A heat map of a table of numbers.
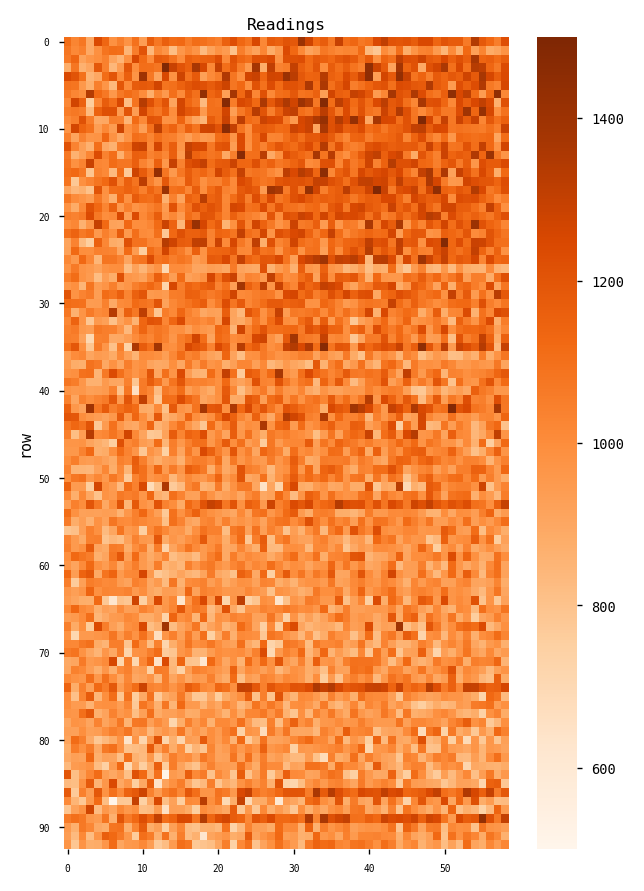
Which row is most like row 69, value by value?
58
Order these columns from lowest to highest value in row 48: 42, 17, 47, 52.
42, 52, 17, 47
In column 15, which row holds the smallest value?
64
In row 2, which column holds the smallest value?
7
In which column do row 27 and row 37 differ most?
27
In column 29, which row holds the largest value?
4
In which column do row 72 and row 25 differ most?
34
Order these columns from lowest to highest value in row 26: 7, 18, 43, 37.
37, 18, 7, 43
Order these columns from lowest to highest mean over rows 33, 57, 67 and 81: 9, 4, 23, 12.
9, 12, 4, 23
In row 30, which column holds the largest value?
43
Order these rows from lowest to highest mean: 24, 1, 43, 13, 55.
1, 55, 43, 24, 13
